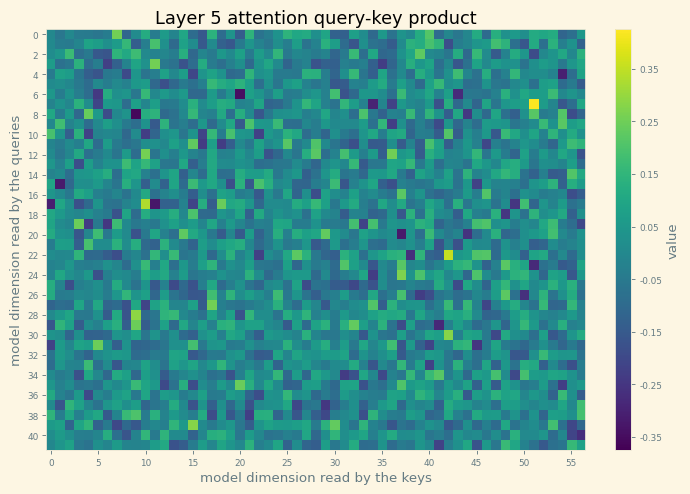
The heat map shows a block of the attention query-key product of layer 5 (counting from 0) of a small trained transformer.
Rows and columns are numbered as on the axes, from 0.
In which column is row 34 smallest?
31
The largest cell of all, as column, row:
51, 7
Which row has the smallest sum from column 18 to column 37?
25
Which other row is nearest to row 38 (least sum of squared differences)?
37
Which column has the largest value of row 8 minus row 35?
54
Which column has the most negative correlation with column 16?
17
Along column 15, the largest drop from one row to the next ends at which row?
40
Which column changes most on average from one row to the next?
15
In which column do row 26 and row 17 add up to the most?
10
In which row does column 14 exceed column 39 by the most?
20
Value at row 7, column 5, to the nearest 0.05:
-0.2
